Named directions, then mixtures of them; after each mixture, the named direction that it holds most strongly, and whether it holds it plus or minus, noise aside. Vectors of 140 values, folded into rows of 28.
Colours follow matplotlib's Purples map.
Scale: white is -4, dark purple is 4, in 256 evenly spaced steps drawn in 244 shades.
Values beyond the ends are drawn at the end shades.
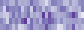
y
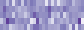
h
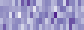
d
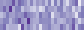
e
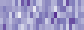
d, plus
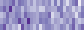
e, plus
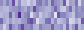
d, minus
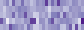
h, minus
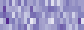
h, plus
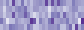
h, minus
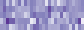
h, plus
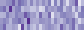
e, plus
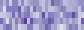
y, plus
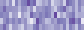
d, plus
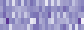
h, plus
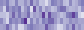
y, plus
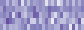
h, plus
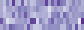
h, minus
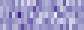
d, minus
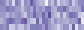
h, plus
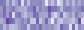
h, plus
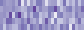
d, minus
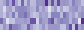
h, minus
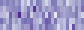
d, minus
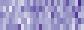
e, minus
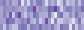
d, minus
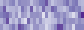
y, minus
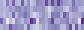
h, minus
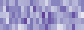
y, plus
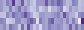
h, minus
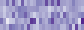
h, minus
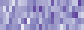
e, minus
